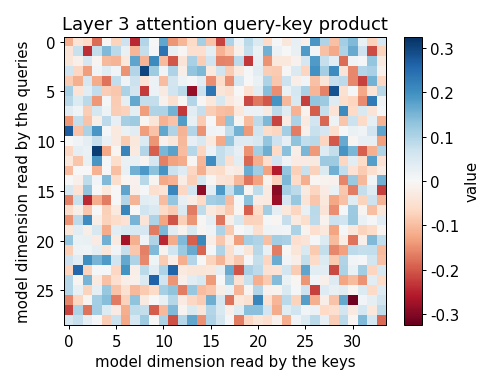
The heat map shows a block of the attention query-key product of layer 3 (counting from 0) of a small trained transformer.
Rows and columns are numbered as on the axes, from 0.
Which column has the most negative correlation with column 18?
1
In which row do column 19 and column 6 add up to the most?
23
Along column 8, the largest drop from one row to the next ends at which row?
4
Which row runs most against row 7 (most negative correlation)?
8
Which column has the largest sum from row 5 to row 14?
3
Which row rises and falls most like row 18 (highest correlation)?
2
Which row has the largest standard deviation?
11
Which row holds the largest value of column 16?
15
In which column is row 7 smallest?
12
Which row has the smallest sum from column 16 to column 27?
14
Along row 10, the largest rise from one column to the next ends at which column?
29
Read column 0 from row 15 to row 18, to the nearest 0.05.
0.05 -0.15 -0.05 -0.15
